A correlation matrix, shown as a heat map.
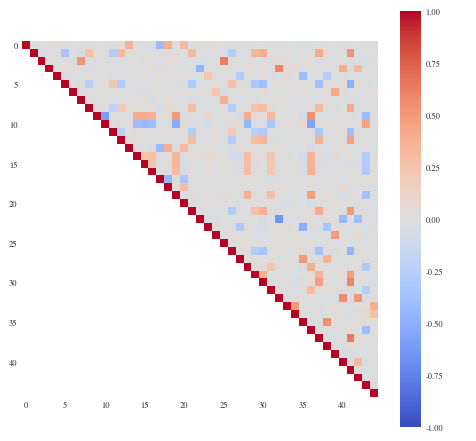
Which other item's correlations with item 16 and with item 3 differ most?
32
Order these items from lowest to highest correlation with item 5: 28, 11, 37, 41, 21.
41, 37, 21, 28, 11
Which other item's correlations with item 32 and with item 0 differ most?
22
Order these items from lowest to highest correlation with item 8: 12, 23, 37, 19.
23, 19, 12, 37
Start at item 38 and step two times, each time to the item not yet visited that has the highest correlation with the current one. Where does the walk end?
27
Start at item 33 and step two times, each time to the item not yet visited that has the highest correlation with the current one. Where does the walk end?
44
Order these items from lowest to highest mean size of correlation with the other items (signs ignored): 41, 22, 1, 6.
6, 22, 1, 41
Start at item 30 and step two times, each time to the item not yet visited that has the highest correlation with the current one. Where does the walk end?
37
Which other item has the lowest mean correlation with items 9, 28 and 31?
10
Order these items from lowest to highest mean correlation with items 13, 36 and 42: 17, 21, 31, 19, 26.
17, 26, 21, 31, 19
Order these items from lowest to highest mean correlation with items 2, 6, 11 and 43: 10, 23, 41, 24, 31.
41, 31, 23, 24, 10
